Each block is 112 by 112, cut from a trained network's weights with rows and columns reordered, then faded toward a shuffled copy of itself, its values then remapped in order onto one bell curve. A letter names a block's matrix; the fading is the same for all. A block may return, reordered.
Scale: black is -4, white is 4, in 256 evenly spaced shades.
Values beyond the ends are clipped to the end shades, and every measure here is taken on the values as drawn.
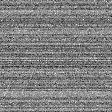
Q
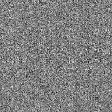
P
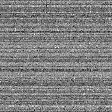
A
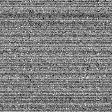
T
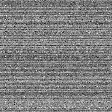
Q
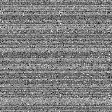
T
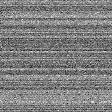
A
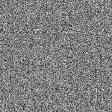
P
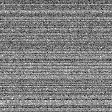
A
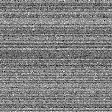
A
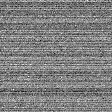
A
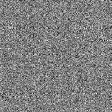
P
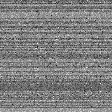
Q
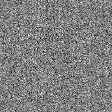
P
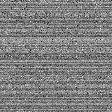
T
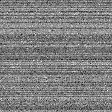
Q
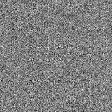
P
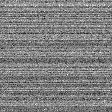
A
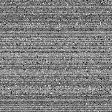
T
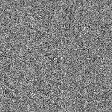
P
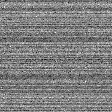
A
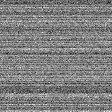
A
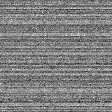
A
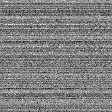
A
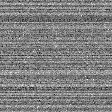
A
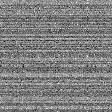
Q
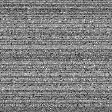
T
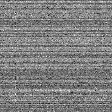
Q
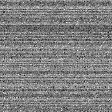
T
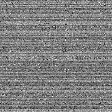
T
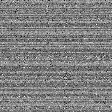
T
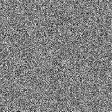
P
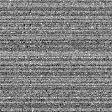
Q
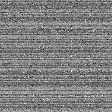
Q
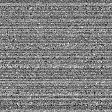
T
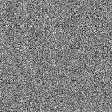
P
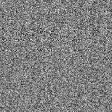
P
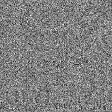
P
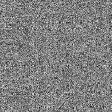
P
